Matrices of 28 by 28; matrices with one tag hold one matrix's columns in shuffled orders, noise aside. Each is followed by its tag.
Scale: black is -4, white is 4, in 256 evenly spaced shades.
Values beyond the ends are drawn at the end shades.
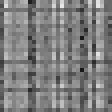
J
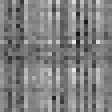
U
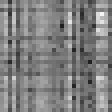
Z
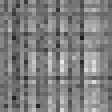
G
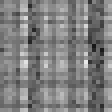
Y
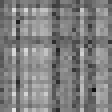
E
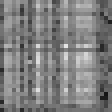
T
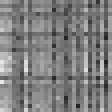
G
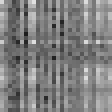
U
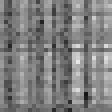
T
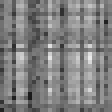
T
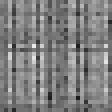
T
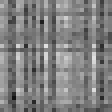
T
